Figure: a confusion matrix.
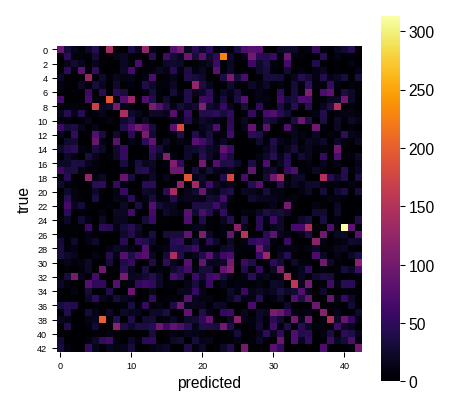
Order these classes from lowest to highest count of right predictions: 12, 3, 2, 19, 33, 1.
2, 1, 3, 12, 19, 33
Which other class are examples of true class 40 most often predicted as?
33
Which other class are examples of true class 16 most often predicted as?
20
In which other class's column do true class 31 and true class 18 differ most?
37
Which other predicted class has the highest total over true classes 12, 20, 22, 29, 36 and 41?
16
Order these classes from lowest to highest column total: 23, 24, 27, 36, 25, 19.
25, 36, 27, 19, 23, 24
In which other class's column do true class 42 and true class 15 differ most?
26
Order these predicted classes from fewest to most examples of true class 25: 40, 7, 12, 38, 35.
12, 7, 38, 35, 40
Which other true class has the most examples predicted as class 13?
8
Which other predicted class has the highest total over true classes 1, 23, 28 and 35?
18
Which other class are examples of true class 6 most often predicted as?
35
